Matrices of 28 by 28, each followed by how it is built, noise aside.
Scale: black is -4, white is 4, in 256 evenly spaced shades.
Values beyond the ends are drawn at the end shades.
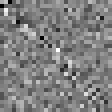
banded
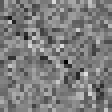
banded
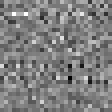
uneven rows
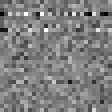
uneven rows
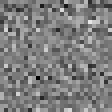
uneven rows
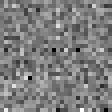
uneven rows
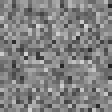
repeating columns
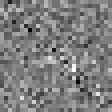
banded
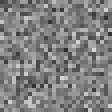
noise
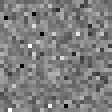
sparse
